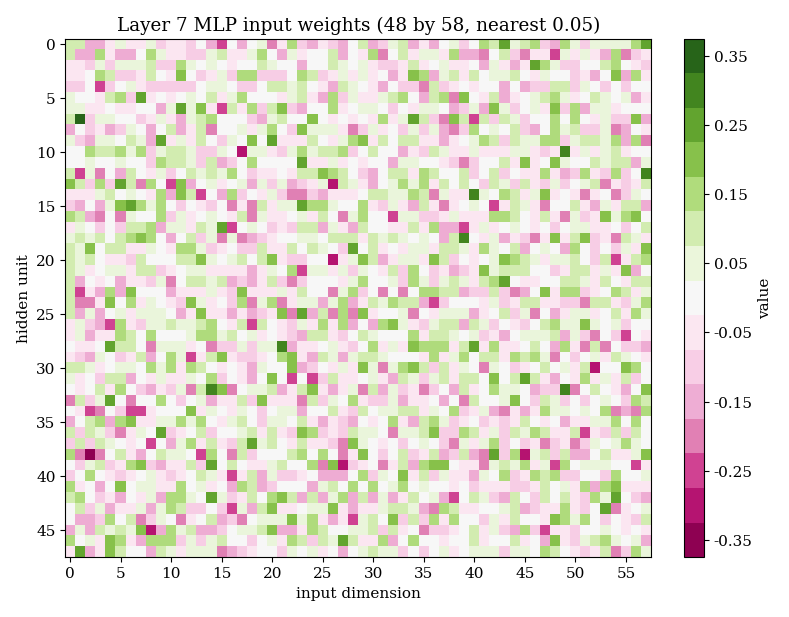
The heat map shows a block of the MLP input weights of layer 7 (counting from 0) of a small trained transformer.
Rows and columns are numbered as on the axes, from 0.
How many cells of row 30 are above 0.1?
9
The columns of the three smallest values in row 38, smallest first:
2, 45, 13
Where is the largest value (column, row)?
1, 7
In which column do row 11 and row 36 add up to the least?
32
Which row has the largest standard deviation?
38
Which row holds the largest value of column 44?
33
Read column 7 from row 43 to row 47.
0.05 -0.2 0.2 -0.15 0
